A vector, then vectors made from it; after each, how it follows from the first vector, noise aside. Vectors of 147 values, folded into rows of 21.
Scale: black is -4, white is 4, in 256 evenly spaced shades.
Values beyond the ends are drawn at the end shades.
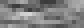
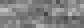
wrapped around, negated, shrunk.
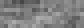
wrapped around, negated, shrunk.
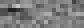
wrapped around, negated, partly zeroed.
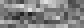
negated.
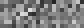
sign-scrambled.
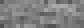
wrapped around, shrunk.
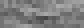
wrapped around, negated, shrunk.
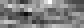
negated.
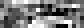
reversed, negated, scaled up.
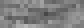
wrapped around, shrunk.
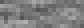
wrapped around, shrunk.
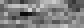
negated.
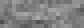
wrapped around, negated, shrunk.
